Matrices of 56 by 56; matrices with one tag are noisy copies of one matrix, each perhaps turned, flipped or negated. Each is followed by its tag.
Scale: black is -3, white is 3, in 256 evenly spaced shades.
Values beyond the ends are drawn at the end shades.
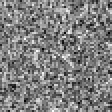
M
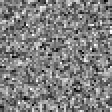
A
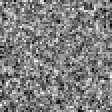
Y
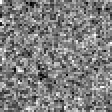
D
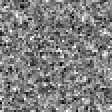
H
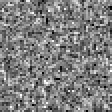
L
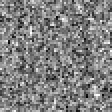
H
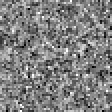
L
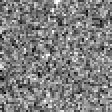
M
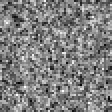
H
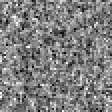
H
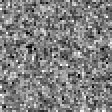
L
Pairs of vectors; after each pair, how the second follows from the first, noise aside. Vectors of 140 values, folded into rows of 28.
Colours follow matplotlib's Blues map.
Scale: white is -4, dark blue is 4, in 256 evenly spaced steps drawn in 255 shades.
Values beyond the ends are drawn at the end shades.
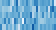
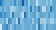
reversed, partly zeroed.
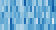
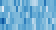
reversed, partly zeroed.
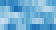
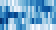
negated, scaled up.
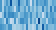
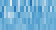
negated, partly zeroed.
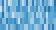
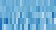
reversed, partly zeroed.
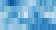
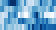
scaled up.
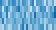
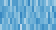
reversed, shrunk.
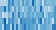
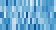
shuffled.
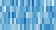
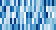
negated, scaled up.
